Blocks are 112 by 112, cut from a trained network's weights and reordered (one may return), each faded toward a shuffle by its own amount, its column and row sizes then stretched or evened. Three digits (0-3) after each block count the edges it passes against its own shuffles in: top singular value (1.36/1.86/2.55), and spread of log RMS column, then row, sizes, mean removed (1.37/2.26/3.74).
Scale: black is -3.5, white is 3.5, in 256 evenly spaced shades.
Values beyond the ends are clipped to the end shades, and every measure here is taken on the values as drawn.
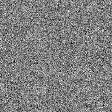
1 1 0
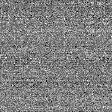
1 1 1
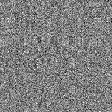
2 0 0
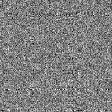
2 1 1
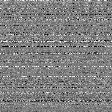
2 0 3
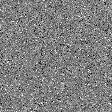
0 1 0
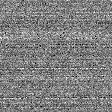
2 0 2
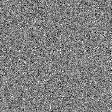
0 1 1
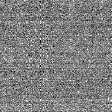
1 2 0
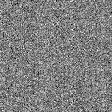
1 0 0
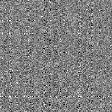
2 2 1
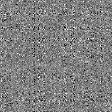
1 2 2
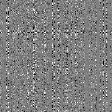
2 3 1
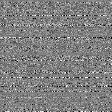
0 0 3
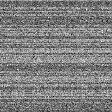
3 1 0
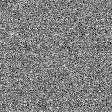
0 0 1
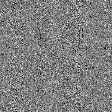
0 2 0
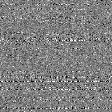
2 0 2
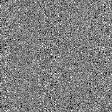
0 2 1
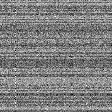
3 1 1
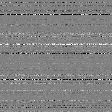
3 0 3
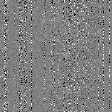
1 3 1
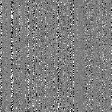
1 3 0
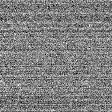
2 1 0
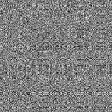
3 0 2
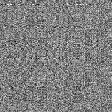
2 0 1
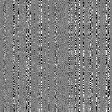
3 3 0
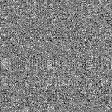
2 0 1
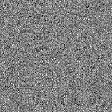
2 1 0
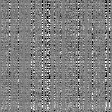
3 3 0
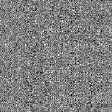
2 2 1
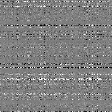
2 2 3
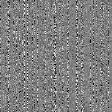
0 3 0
